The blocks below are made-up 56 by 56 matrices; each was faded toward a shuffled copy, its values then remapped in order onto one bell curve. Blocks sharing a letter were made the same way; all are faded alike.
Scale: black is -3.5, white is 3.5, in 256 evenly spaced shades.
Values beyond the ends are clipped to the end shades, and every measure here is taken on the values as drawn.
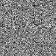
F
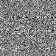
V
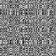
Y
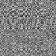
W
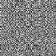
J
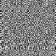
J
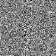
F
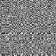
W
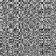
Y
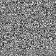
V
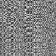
J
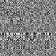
W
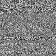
V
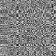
Y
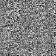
F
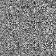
F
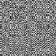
Y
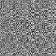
J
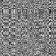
Y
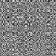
J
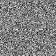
V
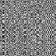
Y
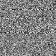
V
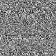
V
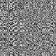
J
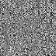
F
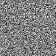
F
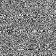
V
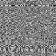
W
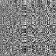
J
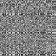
W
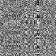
J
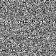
V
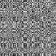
Y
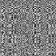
Y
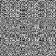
W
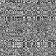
W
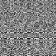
W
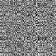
J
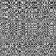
W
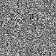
F
